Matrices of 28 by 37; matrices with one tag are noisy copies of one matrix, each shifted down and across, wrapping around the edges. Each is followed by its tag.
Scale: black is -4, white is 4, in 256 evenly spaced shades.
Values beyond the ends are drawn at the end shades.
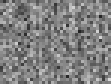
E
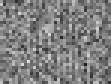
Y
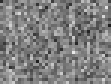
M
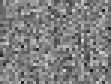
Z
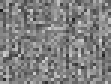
Y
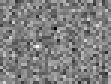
Z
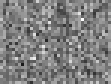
E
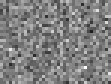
Z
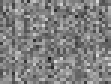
E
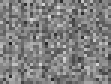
E
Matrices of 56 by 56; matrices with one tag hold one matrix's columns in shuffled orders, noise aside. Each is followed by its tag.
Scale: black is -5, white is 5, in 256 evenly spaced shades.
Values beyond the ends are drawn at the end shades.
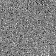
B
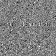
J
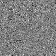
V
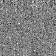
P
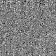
P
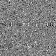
J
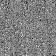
B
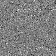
V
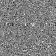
J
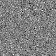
V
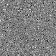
V
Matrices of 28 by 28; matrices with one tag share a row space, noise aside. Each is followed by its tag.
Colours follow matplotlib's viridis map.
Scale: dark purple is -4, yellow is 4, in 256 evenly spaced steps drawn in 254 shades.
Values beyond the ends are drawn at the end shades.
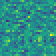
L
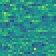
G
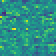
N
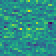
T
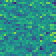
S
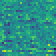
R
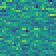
N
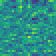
T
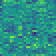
T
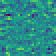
R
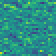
T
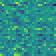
L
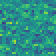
N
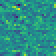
L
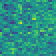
T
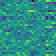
R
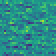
G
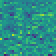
T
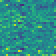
L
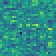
T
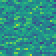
S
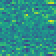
N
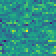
N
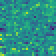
N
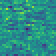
G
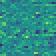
N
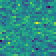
N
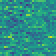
G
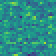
T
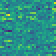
R
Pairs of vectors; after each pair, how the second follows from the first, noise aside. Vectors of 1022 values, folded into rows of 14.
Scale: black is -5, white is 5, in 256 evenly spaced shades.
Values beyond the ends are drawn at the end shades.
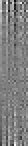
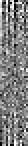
scaled up.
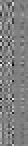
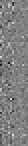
negated, partly zeroed.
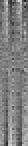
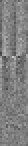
wrapped around, shrunk.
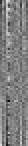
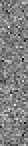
shuffled.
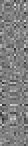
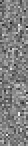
shuffled.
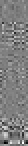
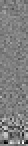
partly zeroed.
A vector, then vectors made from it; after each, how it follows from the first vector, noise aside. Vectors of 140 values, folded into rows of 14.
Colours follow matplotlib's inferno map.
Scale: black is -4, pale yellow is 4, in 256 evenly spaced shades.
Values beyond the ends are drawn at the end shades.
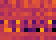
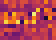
wrapped around, negated.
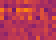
reversed, negated, shrunk.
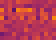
reversed, negated, shrunk.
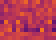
shrunk.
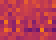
shrunk.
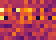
reversed, negated.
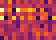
reversed, negated.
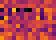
reversed.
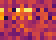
reversed, negated.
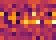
wrapped around, negated.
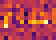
wrapped around, negated.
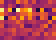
reversed, negated.
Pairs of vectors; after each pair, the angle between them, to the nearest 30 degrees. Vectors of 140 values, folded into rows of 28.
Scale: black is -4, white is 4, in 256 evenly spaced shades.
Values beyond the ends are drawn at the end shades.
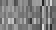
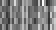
120 degrees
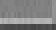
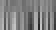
90 degrees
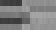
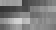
120 degrees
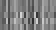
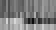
60 degrees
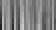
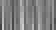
30 degrees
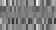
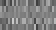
150 degrees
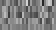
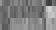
120 degrees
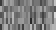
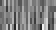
60 degrees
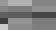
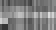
150 degrees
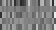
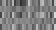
30 degrees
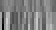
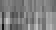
30 degrees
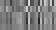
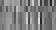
150 degrees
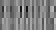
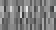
150 degrees
